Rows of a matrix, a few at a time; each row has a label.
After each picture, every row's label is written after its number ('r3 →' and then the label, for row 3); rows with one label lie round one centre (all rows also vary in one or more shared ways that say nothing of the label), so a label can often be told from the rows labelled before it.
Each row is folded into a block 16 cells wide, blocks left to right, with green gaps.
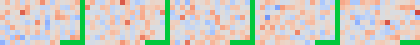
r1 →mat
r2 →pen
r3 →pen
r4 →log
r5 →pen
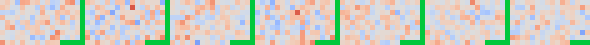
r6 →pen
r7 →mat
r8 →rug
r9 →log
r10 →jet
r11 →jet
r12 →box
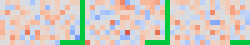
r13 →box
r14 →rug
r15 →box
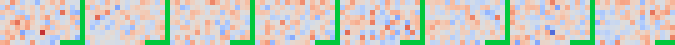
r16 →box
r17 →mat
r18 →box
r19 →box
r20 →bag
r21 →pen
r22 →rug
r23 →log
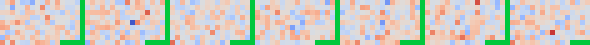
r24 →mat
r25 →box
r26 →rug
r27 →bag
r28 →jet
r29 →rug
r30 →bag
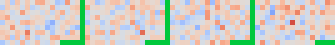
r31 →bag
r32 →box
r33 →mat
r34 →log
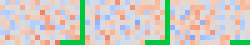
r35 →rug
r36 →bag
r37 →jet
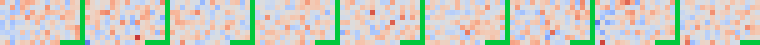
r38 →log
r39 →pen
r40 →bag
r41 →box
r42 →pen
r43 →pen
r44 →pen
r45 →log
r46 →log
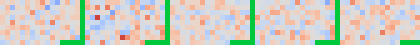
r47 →pen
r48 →pen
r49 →box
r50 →log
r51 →rug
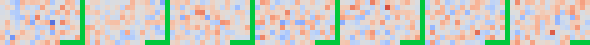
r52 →bag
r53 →box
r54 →log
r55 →mat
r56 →rug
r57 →mat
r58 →box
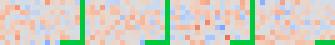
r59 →jet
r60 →log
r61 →log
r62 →bag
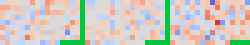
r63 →log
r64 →rug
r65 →mat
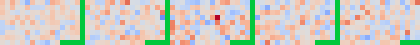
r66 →rug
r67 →pen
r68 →mat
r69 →mat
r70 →jet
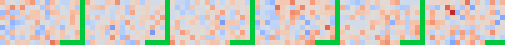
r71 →jet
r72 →jet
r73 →bag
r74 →log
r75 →log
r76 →rug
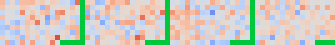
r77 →log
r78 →pen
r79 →bag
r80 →mat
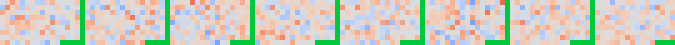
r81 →jet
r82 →box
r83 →rug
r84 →bag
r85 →rug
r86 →log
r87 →pen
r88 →bag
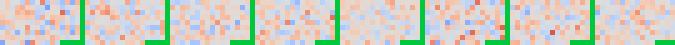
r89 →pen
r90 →jet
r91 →rug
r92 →jet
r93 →jet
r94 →log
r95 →bag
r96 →box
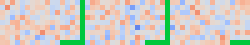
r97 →log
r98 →jet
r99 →jet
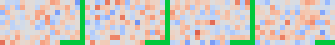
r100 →box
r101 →bag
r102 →rug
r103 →log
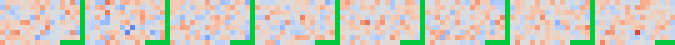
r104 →bag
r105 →log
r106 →pen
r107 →pen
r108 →pen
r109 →box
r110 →log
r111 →box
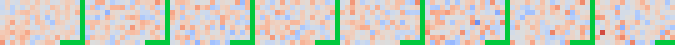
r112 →bag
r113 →rug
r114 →rug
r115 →log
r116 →mat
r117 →mat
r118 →rug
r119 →bag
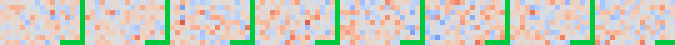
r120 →jet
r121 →jet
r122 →pen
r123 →pen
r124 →box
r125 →pen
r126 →bag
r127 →box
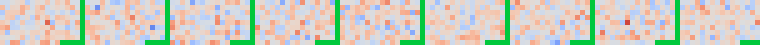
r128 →mat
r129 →box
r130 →mat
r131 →mat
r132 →box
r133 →bag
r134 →jet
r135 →bag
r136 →jet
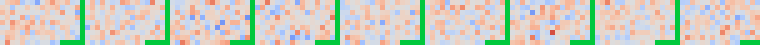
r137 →box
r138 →rug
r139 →bag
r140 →mat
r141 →mat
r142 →mat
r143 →box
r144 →mat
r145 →bag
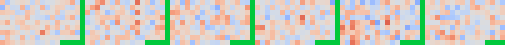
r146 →bag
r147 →rug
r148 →jet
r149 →log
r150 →jet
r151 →bag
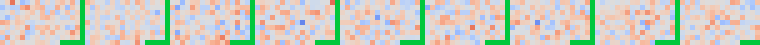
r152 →mat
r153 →box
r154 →box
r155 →bag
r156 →log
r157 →bag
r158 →jet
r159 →log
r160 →log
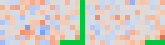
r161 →rug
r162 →mat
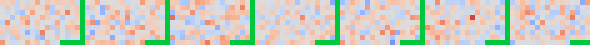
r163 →log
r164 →mat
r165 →pen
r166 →pen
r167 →rug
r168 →box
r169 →mat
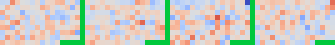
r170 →rug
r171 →log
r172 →bag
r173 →log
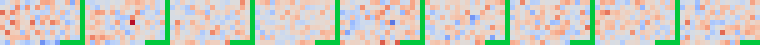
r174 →rug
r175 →rug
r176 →bag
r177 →mat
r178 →mat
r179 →jet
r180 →log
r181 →mat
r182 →bag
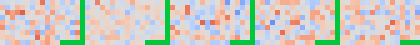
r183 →mat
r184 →bag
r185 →pen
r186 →pen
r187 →pen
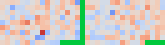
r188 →box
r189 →pen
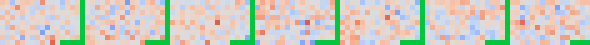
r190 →jet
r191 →bag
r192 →pen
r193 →jet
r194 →jet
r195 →log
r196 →pen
